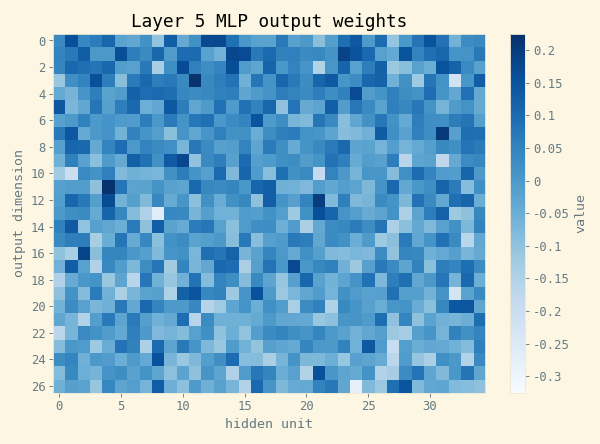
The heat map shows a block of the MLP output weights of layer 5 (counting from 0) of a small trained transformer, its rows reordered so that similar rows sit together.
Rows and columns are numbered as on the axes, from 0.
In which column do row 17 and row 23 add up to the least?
3
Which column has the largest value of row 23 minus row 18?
6
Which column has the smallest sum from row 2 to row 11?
28
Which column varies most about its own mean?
8
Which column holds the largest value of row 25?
21
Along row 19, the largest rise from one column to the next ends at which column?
10
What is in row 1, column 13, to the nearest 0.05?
-0.05
